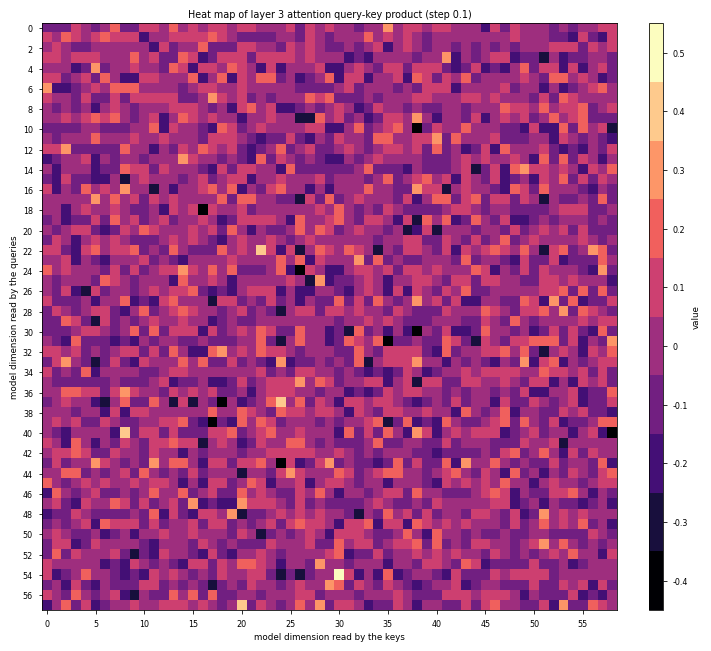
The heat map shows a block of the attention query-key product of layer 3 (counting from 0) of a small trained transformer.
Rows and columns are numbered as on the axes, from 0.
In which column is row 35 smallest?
38
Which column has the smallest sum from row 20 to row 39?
35
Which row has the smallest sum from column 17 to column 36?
26
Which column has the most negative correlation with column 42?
9
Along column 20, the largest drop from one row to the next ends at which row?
48
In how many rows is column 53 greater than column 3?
24
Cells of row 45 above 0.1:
3
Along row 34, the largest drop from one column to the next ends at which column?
5
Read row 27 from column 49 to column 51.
0.2 0.1 -0.2
